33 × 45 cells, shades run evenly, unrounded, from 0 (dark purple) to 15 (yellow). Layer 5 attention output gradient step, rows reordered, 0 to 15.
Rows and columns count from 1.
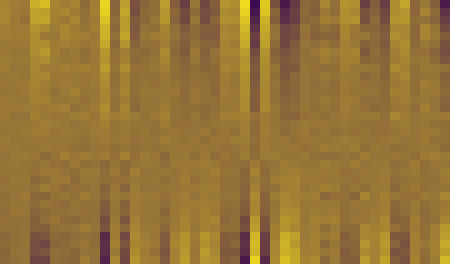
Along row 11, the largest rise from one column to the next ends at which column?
27
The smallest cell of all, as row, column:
1, 26
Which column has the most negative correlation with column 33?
9
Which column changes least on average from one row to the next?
2
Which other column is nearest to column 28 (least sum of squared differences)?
18
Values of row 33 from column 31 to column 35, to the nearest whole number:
9 9 7 8 6
